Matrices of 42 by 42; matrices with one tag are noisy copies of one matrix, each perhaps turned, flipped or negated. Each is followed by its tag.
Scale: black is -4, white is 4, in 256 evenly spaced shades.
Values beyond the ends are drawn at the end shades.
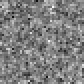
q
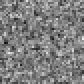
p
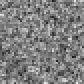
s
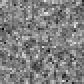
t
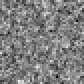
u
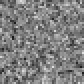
u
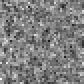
p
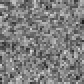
u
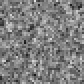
q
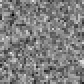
u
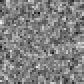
u
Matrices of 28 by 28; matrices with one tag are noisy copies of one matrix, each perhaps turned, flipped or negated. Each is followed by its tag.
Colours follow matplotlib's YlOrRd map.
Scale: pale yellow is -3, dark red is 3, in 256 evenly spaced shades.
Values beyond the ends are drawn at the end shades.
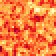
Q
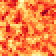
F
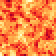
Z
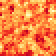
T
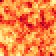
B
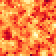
Z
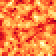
F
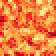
F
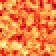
Q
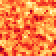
Q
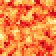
F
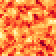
F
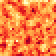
T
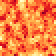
F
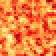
Q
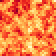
B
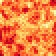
B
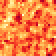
Q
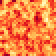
Q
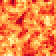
Z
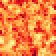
F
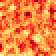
T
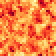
F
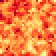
B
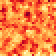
T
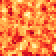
T
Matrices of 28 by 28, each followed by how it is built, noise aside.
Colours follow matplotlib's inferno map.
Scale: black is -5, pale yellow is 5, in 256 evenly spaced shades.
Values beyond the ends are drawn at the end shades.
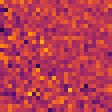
lower triangular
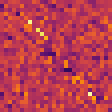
banded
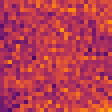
smooth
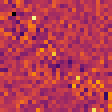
banded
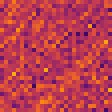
Hankel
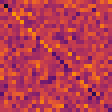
diagonal
